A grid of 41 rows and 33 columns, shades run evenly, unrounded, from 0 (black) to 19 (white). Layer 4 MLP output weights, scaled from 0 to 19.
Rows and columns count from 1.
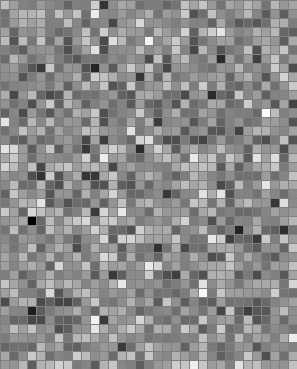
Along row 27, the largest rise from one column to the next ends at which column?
30
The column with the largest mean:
23
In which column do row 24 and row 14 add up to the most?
1
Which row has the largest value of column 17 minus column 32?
5
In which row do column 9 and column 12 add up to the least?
36
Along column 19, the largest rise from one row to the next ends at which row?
9
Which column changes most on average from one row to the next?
4
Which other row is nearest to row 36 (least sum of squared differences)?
6
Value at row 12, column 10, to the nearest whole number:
7
